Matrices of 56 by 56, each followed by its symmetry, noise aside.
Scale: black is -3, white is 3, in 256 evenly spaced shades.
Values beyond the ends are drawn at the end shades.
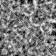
symmetric across the other diagonal.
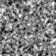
antisymmetric.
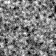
no symmetry.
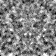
mirrored left to right.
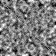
same after a half turn.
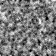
no symmetry.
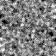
same after a half turn.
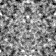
mirrored left to right.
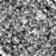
symmetric across the other diagonal.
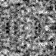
mirrored top to bottom.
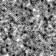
same after a half turn.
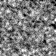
no symmetry.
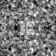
mirrored top to bottom.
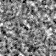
antisymmetric.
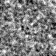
symmetric across the other diagonal.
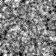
no symmetry.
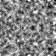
mirrored top to bottom.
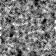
same after a half turn.
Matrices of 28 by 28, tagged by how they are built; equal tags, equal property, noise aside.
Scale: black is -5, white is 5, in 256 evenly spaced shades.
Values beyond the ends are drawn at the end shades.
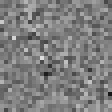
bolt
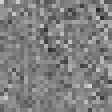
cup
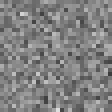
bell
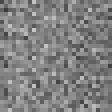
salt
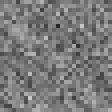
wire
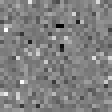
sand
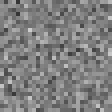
bell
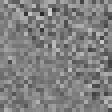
cup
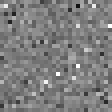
sand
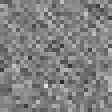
wire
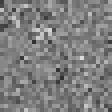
bolt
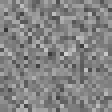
wire
